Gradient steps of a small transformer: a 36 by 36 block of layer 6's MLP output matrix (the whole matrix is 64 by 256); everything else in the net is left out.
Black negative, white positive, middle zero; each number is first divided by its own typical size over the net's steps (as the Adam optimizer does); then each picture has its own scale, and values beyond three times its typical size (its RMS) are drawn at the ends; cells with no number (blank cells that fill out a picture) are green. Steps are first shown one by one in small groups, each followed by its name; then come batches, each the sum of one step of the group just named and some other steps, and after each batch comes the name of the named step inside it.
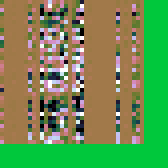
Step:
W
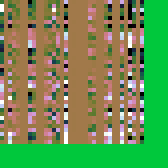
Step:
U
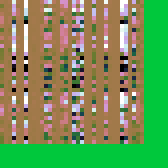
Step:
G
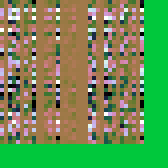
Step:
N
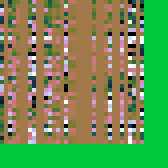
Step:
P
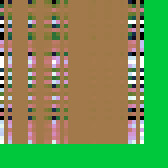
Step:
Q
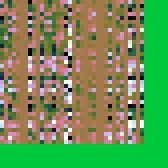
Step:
U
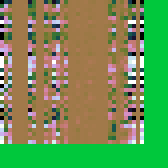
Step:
Q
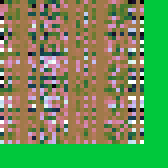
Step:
Q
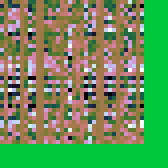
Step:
N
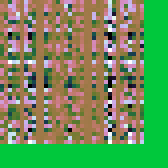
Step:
G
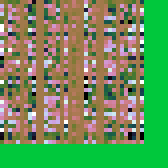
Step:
N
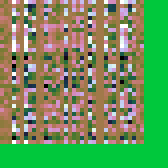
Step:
G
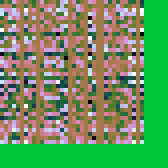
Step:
N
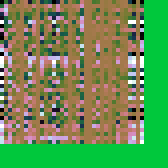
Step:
Q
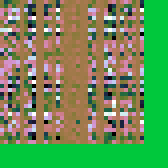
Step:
N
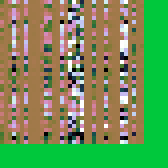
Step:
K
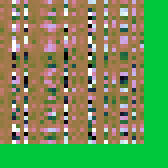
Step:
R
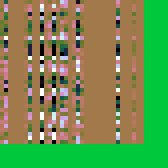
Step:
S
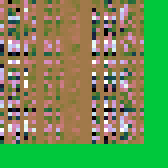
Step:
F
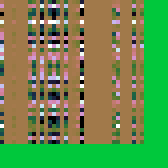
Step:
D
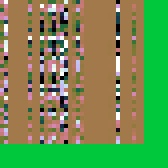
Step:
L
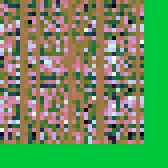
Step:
S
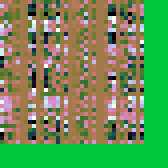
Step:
D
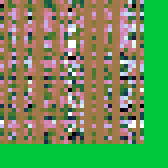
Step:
K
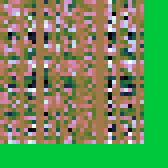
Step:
R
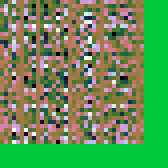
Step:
R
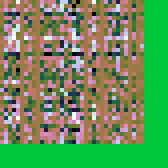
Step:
L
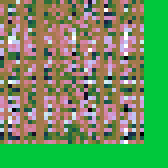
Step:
K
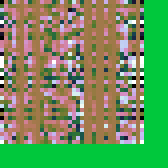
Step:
K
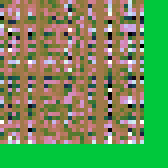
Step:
K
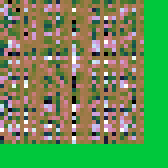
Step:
F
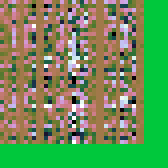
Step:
K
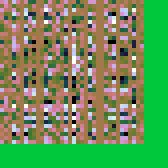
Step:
R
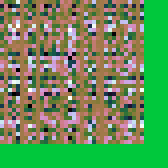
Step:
S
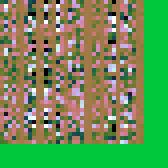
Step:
K
